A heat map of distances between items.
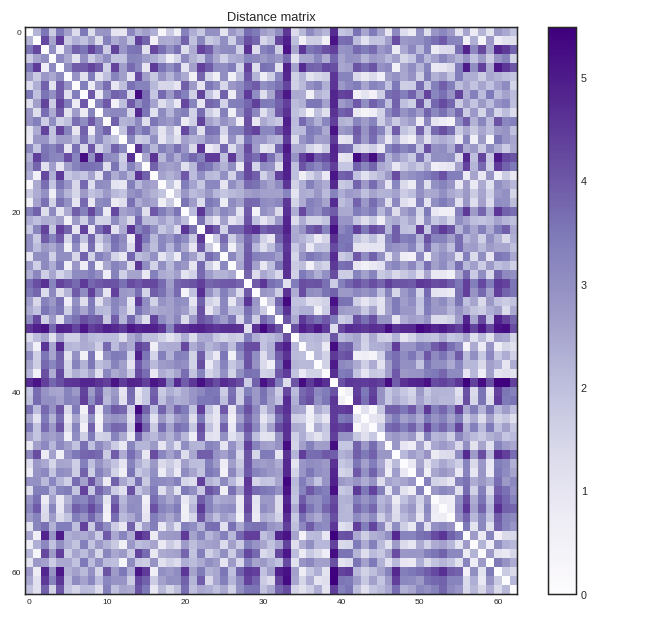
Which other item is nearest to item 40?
41
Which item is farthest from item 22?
39
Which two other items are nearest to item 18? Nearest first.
3, 34
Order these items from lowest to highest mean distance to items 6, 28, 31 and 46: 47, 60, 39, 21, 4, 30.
21, 30, 60, 47, 4, 39
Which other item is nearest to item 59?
12
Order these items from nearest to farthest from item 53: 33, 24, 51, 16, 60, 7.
24, 51, 7, 16, 60, 33
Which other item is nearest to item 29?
20
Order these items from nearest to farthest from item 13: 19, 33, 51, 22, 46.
46, 19, 51, 22, 33
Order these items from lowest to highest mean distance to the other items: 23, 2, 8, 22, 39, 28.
23, 8, 2, 22, 28, 39
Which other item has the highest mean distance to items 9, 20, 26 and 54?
33
